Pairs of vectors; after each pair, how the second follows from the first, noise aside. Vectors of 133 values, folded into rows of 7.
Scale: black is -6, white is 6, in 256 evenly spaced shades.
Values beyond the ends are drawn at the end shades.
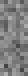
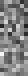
wrapped around, scaled up.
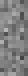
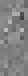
partly zeroed.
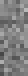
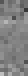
negated, partly zeroed.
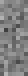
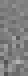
negated, partly zeroed.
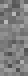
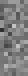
wrapped around.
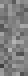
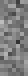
wrapped around.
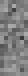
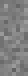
reversed, negated, shrunk.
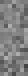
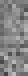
sign-scrambled.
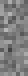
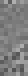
reversed, partly zeroed.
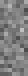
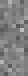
partly zeroed.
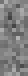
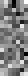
wrapped around, scaled up.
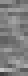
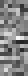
wrapped around, scaled up.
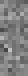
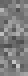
wrapped around.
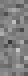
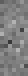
partly zeroed.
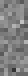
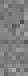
negated, shrunk.
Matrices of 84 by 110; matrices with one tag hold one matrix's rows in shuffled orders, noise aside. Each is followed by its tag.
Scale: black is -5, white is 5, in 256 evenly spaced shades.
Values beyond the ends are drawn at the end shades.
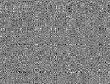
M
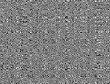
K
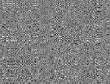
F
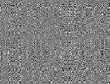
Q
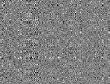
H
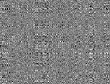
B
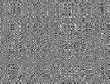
Q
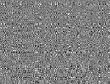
M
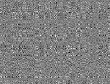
M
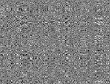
K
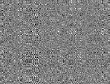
H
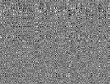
M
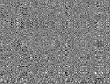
K
